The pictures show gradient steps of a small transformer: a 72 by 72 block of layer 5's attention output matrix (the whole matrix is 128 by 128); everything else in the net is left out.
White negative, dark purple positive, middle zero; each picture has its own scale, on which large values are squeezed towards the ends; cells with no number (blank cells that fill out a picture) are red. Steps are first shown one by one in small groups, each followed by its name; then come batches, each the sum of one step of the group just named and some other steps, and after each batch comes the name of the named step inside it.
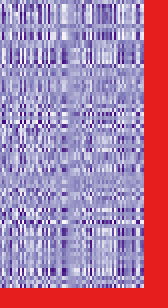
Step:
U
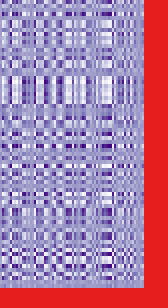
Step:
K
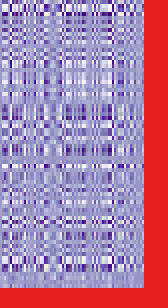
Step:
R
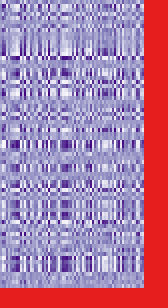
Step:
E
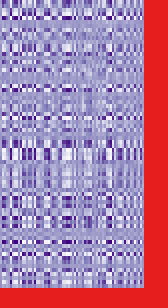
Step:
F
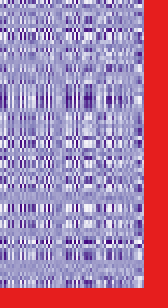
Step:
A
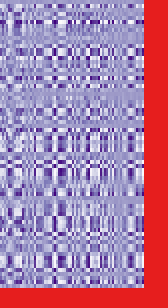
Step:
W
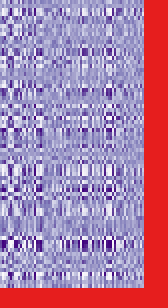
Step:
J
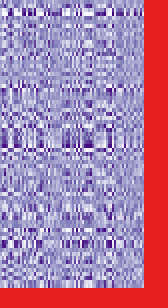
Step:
J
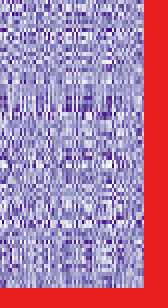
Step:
A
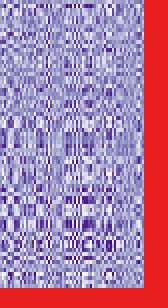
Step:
J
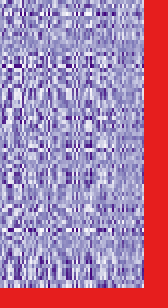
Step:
U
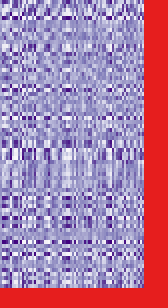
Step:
F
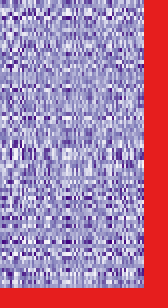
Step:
F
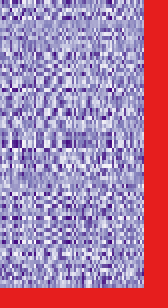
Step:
F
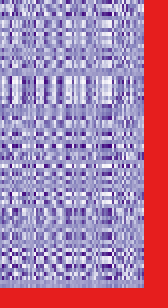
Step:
K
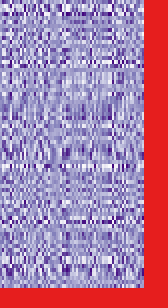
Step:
R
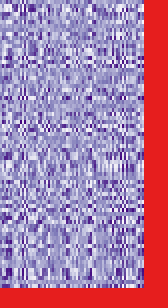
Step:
U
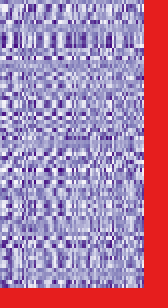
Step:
W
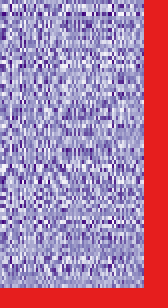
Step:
R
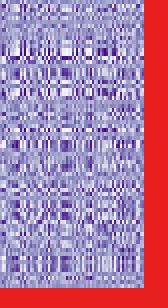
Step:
E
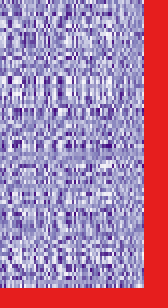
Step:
K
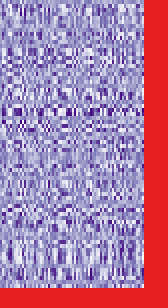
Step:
U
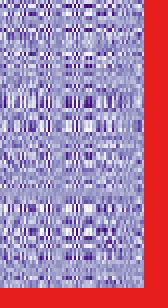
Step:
A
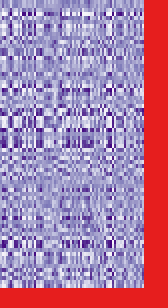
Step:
J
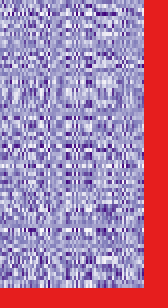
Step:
K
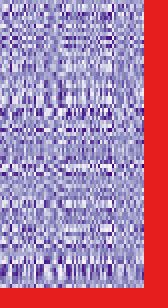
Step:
R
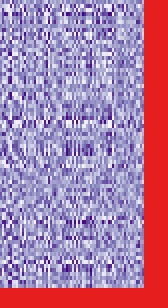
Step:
R
